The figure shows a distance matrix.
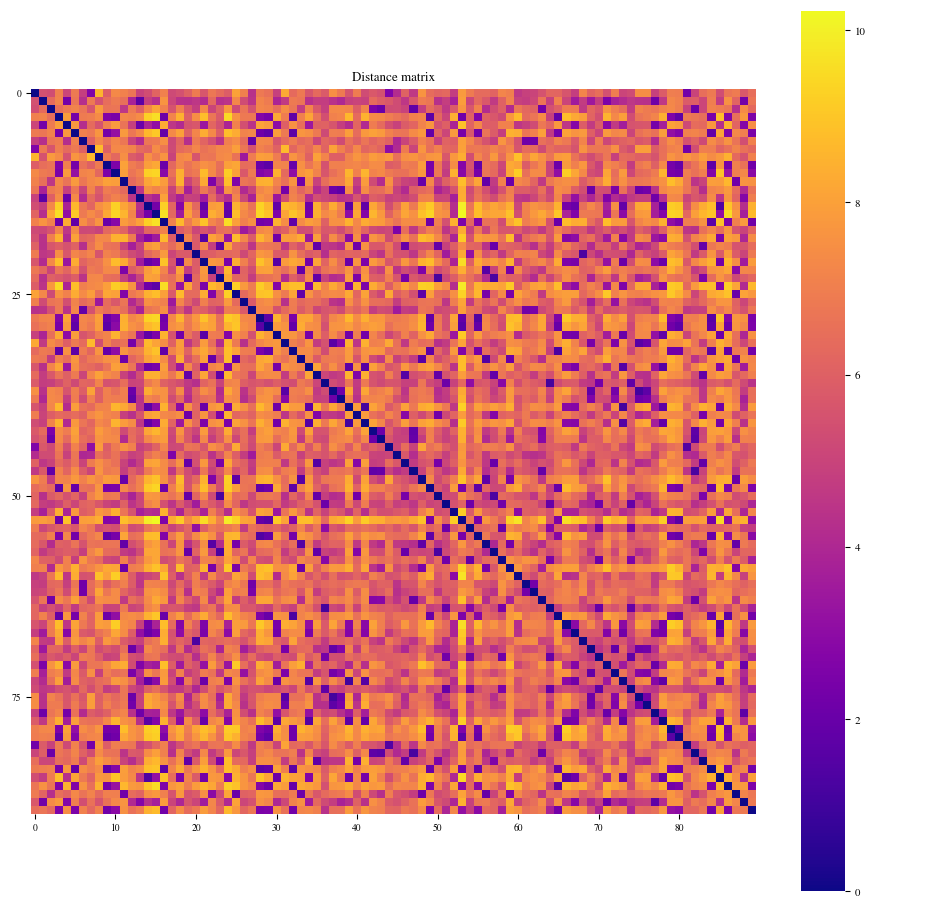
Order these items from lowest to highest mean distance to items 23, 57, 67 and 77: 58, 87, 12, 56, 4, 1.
1, 4, 12, 56, 87, 58
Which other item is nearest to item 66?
85
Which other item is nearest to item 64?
36
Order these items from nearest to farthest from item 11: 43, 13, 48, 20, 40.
48, 43, 40, 20, 13
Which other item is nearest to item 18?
21
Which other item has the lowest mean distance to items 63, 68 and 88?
20
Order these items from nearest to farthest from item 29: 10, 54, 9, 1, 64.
9, 10, 64, 54, 1
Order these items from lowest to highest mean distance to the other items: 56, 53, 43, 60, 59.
56, 43, 60, 59, 53
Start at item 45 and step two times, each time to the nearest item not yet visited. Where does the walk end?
26
